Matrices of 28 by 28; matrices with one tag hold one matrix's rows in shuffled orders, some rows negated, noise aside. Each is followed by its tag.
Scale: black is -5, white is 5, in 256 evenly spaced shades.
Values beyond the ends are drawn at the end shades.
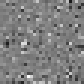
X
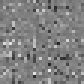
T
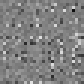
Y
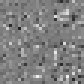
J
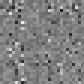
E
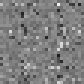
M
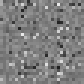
M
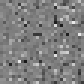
J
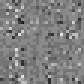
E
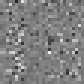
E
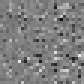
J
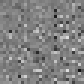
J
